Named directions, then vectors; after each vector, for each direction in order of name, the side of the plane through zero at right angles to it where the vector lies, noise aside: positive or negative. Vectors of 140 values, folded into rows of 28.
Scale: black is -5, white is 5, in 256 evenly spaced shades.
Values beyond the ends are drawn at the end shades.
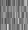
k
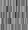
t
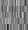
negative, negative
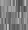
positive, positive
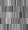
negative, negative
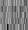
negative, negative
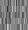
positive, positive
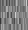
positive, negative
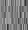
negative, negative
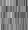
negative, positive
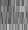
positive, positive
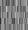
positive, negative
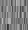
negative, negative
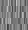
negative, negative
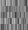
negative, positive
